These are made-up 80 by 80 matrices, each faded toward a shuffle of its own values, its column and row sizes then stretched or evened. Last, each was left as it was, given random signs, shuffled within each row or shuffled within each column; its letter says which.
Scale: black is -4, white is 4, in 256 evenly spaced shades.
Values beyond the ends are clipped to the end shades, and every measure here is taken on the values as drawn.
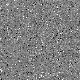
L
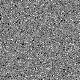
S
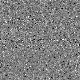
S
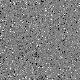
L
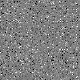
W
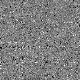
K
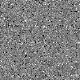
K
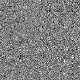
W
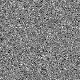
S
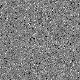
L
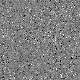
L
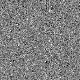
L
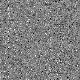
L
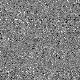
S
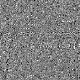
W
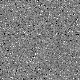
S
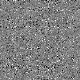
K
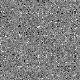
W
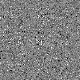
K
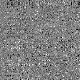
W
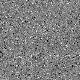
S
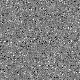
S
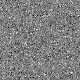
S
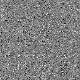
K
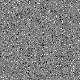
L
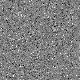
L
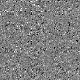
W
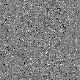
L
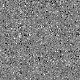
K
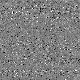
S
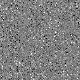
L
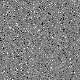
L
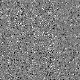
K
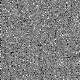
L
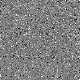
K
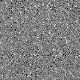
K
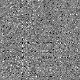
W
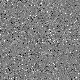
S
